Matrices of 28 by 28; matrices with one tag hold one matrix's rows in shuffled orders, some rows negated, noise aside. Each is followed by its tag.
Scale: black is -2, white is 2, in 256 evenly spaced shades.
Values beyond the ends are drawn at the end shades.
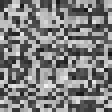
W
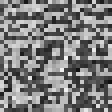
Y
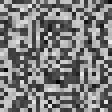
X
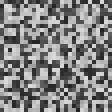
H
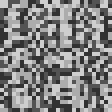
X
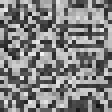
W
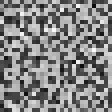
H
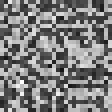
W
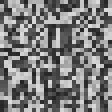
X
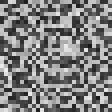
X
